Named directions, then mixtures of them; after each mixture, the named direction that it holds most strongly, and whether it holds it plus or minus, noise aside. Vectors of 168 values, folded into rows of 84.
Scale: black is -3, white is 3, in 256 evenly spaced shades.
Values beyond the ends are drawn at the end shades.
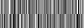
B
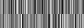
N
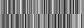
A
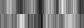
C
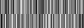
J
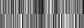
N, plus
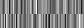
J, minus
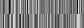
B, minus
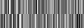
B, plus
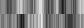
C, minus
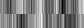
C, minus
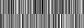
N, plus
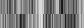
C, minus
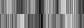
C, plus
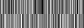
N, plus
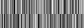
B, plus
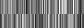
N, minus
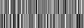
B, plus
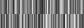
J, plus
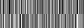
B, minus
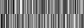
J, plus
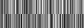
N, minus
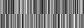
J, plus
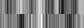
C, minus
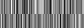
N, minus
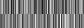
N, plus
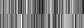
N, plus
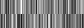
J, plus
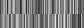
A, minus
